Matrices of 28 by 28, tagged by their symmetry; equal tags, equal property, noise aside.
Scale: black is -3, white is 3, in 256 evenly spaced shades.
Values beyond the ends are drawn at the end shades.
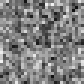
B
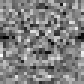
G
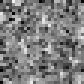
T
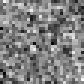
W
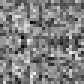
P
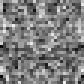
G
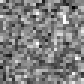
B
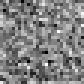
B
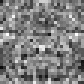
G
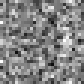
P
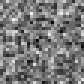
T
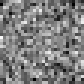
P
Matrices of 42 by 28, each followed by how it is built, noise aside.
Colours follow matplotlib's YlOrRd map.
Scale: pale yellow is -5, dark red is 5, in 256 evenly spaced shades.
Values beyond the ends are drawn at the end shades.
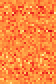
uneven rows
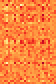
low rank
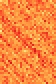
Toeplitz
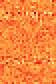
uneven rows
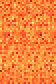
repeating columns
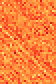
Toeplitz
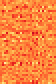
low rank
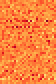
uneven rows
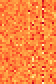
uneven columns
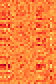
low rank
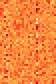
uneven columns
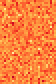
uneven columns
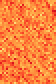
Toeplitz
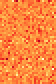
uneven rows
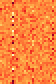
uneven columns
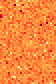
sparse
